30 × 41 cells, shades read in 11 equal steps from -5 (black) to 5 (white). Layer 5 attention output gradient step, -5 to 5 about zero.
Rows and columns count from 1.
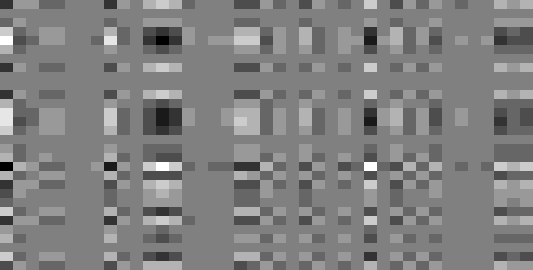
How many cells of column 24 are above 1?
4
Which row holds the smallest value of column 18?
19
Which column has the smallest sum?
13
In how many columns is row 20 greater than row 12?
7
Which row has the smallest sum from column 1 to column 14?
5
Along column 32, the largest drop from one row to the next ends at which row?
20
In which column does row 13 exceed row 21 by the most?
1
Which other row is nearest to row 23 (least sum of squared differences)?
3
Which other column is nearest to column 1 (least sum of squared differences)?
9
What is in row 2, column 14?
0
